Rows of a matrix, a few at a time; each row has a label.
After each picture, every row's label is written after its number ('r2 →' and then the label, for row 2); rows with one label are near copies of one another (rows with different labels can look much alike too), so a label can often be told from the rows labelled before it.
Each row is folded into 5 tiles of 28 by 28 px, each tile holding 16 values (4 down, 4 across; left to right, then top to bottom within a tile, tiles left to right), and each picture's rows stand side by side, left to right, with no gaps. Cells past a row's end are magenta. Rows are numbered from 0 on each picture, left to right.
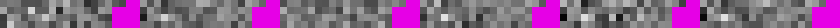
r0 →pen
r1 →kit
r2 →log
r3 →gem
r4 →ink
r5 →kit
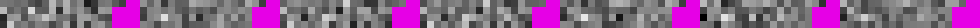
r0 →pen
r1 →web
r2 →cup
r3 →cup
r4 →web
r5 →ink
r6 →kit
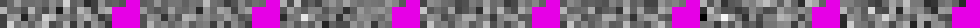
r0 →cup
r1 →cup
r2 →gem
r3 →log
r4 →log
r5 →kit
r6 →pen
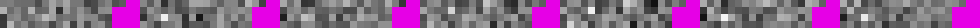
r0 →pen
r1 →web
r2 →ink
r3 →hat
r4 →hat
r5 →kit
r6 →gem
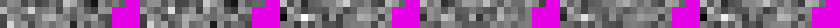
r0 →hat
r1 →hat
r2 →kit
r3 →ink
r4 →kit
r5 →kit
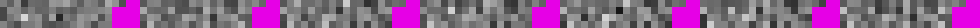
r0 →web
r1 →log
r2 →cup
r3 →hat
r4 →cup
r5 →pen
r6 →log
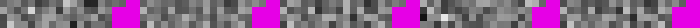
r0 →hat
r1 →log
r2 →log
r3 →kit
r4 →log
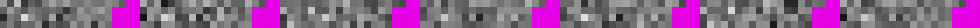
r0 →gem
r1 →ink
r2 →pen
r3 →web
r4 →web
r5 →hat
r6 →ink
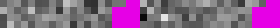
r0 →hat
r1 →kit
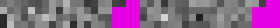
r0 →pen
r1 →web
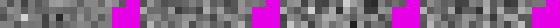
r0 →web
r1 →log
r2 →hat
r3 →log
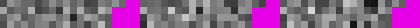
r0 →log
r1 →pen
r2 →hat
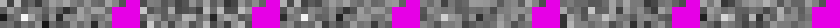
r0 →gem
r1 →log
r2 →gem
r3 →web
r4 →pen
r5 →ink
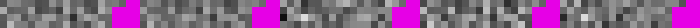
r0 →log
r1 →log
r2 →kit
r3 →log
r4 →gem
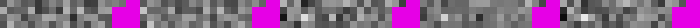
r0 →log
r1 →log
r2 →ink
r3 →web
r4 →kit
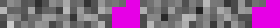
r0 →log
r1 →cup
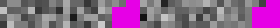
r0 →log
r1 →ink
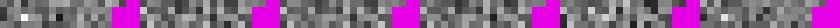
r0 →web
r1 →log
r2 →log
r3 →log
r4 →pen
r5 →gem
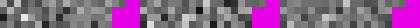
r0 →gem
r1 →cup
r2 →cup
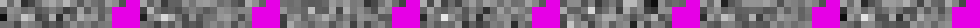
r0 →ink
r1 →kit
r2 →pen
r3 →gem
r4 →hat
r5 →ink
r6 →ink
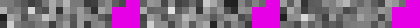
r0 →pen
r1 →hat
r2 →kit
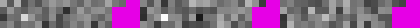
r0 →gem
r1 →web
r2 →pen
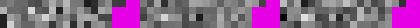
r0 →pen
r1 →web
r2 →ink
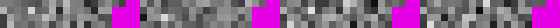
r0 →pen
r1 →kit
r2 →hat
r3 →cup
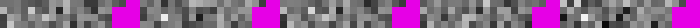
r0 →pen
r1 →web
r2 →pen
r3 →cup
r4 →gem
